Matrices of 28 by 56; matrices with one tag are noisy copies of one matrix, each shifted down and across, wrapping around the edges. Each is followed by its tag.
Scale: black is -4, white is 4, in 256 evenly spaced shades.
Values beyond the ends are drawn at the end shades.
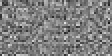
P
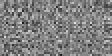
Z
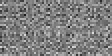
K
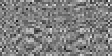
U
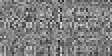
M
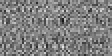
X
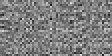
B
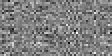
B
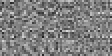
P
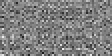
K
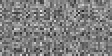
Z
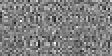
X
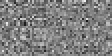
P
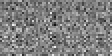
Z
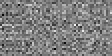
K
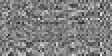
U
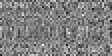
M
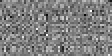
X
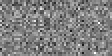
Z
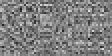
P
